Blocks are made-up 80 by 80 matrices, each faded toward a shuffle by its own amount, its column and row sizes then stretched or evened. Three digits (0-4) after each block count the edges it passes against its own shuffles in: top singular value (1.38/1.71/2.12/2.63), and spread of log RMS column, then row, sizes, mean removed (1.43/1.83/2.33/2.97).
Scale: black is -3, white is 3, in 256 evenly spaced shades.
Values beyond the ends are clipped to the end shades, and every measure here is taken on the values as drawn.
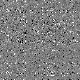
0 2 2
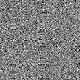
2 0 1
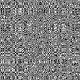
4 2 2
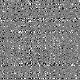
2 3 4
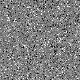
0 1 0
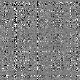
0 4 4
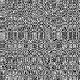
4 0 0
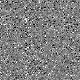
1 1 2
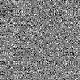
3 0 1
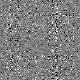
1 4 3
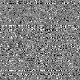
3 0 4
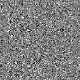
2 2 2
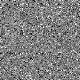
2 0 2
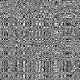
4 2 3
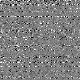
2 0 4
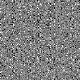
2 3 0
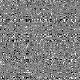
3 2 4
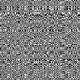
4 2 4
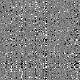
3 4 3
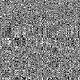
3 2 2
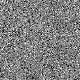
1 0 0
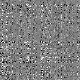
0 4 3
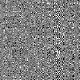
3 4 1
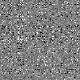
2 2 3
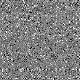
2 1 2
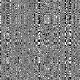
4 4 1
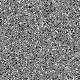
0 0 0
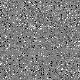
1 2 2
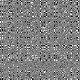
4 4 4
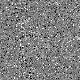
0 1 1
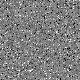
0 0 0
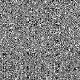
2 2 1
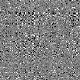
3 2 3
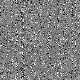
0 3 1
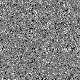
1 0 1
